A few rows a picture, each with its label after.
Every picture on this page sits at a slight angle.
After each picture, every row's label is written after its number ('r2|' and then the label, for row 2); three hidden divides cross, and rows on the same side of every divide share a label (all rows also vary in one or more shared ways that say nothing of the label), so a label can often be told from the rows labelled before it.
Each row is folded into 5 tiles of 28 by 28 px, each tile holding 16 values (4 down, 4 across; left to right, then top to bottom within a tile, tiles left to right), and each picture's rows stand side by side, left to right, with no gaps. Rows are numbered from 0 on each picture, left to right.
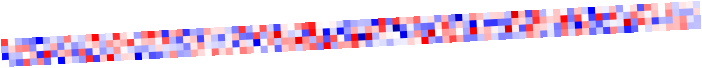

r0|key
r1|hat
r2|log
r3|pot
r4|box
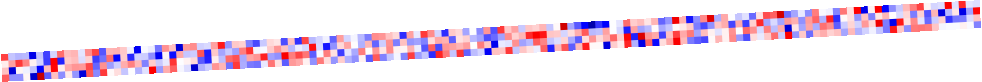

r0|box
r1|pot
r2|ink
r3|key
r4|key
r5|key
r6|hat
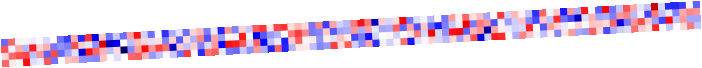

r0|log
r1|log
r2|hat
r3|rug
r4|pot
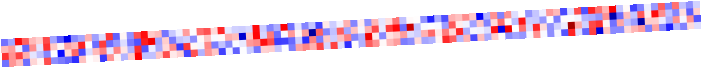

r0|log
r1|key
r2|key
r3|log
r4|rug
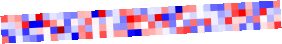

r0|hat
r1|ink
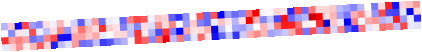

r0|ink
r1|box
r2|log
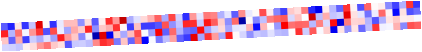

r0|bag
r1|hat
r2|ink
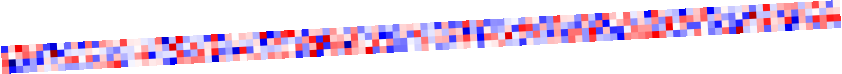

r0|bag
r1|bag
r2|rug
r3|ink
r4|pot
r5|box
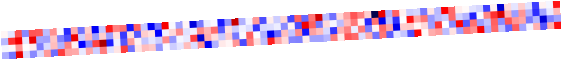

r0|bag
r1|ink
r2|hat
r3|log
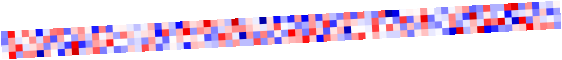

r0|rug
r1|pot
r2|rug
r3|box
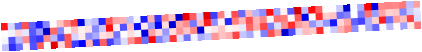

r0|box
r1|pot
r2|bag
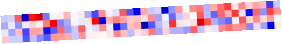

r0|hat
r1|hat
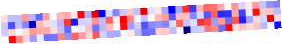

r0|pot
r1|key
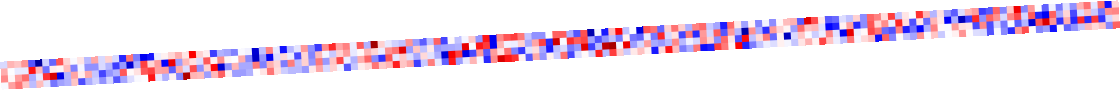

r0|ink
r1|log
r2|pot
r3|rug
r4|box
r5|box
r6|rug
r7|bag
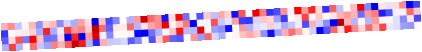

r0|rug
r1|hat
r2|hat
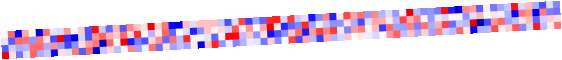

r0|pot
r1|pot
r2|pot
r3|ink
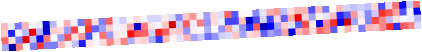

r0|box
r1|log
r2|box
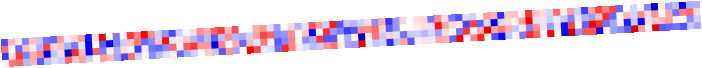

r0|rug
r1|key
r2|rug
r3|box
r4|rug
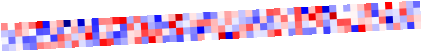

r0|bag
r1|log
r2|bag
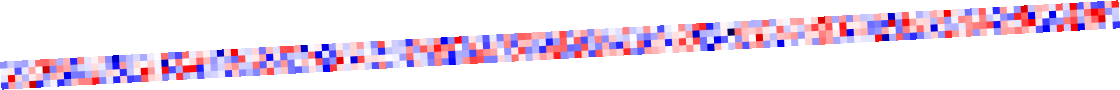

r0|rug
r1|ink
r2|hat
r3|bag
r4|box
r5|key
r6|box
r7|pot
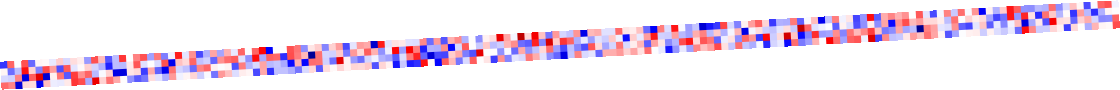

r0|rug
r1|hat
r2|hat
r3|hat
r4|hat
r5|ink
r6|rug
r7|log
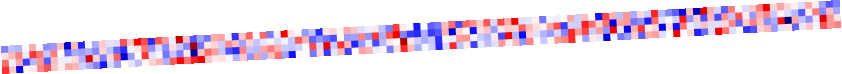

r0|log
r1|bag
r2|key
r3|pot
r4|pot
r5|key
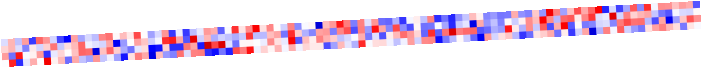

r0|log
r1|box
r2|pot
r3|pot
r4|bag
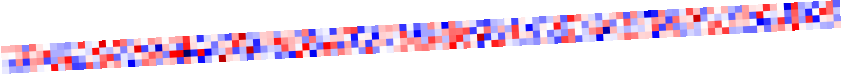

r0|hat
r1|rug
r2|box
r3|rug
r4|rug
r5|pot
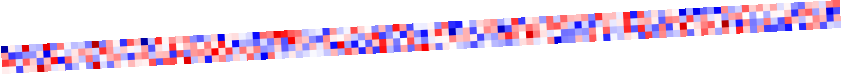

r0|ink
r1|log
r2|hat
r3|pot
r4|key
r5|ink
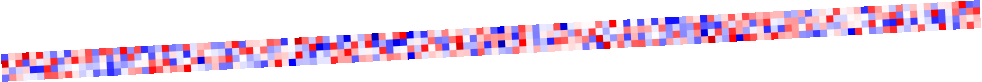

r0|bag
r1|ink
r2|bag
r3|log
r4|log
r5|rug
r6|hat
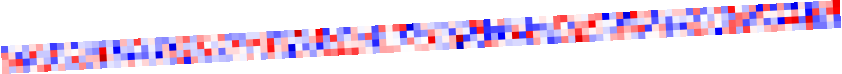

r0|log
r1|key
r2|bag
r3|rug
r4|bag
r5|rug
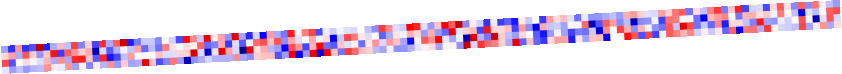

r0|bag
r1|pot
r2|rug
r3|log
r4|key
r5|hat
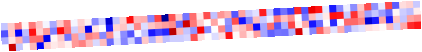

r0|rug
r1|hat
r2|bag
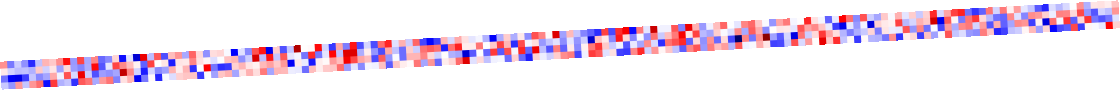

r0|key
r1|hat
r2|bag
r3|log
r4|pot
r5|box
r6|key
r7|log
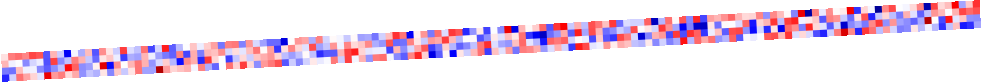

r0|bag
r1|box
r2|bag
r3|bag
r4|bag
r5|rug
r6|pot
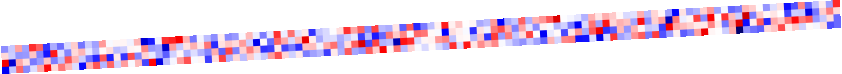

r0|bag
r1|log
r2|key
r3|log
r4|rug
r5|rug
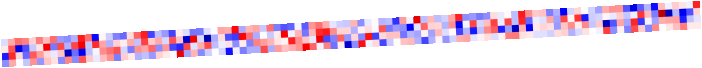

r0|rug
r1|box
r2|log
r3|bag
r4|log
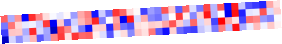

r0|hat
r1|pot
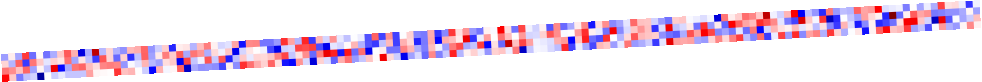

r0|ink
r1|box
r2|box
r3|rug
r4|box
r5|ink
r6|bag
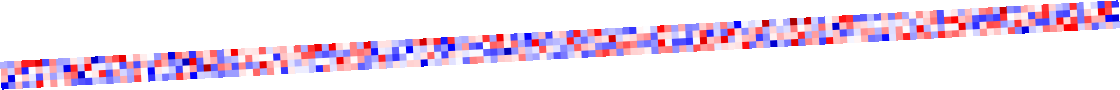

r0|bag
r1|box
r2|bag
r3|hat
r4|bag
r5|ink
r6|key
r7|pot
